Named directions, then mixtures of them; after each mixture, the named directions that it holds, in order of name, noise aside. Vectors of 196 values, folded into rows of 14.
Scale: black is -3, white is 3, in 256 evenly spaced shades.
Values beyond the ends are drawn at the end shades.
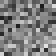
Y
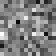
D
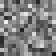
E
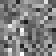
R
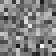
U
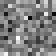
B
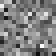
E, U.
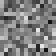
D, U, Y.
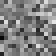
D, E, Y.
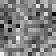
B, Y.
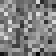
B, U, Y.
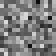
B, E.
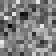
D, E, R.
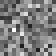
R, Y.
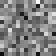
B, D, Y.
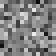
D, E, Y.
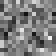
B, D, E.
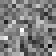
D, E, R.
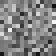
B, U, Y.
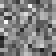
E.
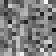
B, R.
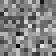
U.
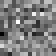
D, Y.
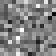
B, R, U.
